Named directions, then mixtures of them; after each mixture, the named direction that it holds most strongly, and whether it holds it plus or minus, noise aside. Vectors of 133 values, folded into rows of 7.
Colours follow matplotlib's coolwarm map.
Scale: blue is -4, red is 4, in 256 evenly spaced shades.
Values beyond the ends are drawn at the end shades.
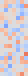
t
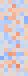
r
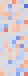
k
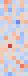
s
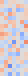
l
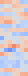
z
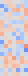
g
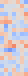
z, plus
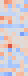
z, plus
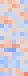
z, plus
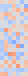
r, plus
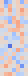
s, minus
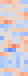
z, plus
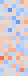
r, minus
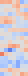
z, plus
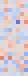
s, plus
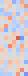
k, minus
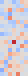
l, minus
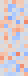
r, minus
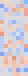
g, plus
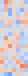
s, plus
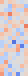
l, plus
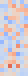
r, plus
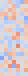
r, plus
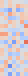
l, plus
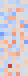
l, minus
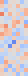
l, plus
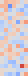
k, plus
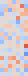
t, minus
